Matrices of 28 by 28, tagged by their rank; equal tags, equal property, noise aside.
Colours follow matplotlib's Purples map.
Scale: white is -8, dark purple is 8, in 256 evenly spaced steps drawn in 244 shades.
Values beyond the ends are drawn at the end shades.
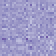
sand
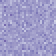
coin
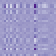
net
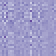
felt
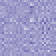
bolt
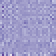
bolt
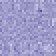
coin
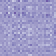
bolt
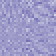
sand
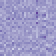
sand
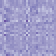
bolt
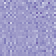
sand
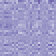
felt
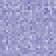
coin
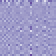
felt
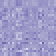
bolt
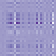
net
